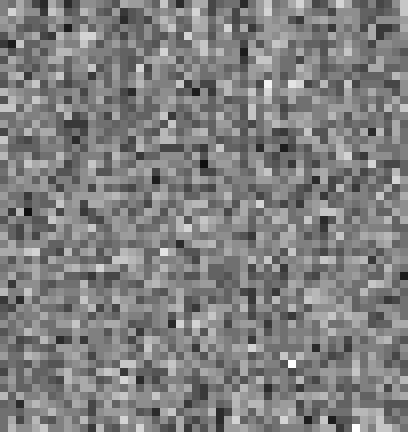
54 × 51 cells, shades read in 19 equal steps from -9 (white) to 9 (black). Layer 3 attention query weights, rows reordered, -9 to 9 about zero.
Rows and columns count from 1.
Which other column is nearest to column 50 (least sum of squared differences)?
3
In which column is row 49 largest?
34
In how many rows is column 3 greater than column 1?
27
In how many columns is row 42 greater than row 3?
26
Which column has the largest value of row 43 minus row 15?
32
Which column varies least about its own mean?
14
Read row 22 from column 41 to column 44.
-3 0 1 3
